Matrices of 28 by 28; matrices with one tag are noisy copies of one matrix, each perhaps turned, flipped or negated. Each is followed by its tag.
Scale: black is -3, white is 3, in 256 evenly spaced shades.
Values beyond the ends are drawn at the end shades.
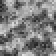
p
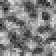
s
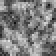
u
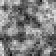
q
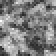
u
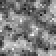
p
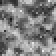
p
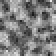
s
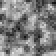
q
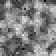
q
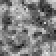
u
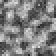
s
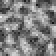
s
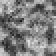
u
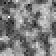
p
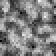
s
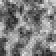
p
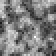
p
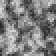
p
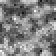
p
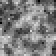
q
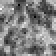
u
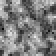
p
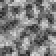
s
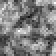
q
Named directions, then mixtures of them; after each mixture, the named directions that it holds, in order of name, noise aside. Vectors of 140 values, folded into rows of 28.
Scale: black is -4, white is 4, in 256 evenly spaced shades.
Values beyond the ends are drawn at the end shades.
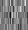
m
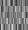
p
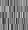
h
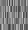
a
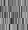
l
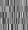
h.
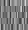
m, p.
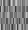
p.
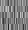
h.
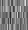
h, m.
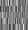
a, h, p.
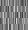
h.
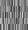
a, h, l.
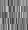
h, l, m.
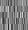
h.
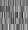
a, h, l.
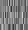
a.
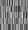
a.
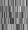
a, l, m.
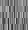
h.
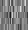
m.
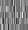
a, h, p.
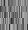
l.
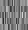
a, h, l.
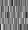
a, p.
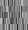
h, l.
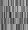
a, m.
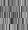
l.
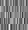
a, l.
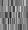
h, m, p.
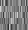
h, l.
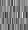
a, h, m.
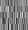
h.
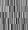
h.
